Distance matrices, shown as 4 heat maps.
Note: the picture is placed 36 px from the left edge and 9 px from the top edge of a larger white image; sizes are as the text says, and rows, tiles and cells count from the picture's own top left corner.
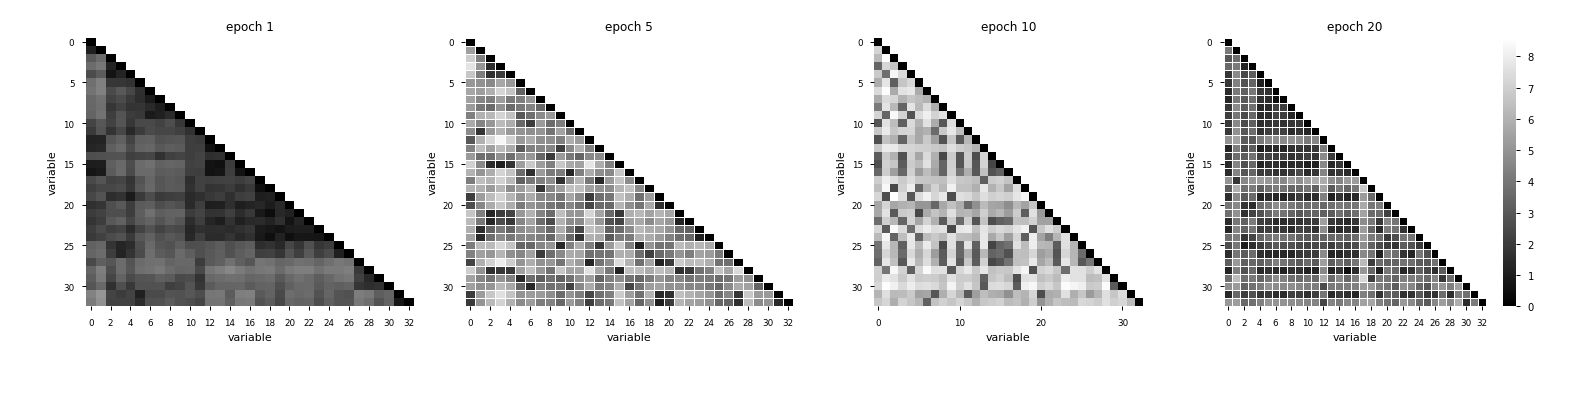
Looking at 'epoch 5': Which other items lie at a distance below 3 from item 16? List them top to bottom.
6, 10, 30
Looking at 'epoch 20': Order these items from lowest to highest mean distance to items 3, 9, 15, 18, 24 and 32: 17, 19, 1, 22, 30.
19, 22, 30, 1, 17
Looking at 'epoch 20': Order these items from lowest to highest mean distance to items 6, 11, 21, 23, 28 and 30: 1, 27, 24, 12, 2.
2, 24, 27, 12, 1
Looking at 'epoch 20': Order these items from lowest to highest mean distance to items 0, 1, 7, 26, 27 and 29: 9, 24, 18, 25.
9, 25, 18, 24
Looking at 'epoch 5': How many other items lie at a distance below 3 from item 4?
6
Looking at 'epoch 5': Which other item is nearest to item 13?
17
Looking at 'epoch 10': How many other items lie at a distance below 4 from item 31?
3
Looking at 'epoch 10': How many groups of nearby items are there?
6
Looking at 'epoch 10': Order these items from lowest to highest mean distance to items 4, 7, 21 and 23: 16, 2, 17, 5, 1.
1, 5, 16, 2, 17
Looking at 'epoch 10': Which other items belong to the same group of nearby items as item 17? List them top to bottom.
13, 29, 30
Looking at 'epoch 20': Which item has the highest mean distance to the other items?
17
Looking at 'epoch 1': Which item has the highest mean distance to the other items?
28
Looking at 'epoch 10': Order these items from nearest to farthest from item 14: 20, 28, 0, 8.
8, 0, 20, 28
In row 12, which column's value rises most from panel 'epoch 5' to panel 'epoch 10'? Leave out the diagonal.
19
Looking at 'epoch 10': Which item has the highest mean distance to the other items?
30
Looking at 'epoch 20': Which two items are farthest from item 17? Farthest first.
29, 18
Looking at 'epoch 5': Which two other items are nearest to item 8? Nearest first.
14, 22
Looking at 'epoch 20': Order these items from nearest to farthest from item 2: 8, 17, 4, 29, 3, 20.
3, 20, 4, 8, 29, 17
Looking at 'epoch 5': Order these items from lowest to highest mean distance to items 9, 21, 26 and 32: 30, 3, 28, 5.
5, 30, 28, 3
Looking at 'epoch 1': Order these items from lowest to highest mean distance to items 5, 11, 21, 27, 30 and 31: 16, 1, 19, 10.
19, 10, 16, 1
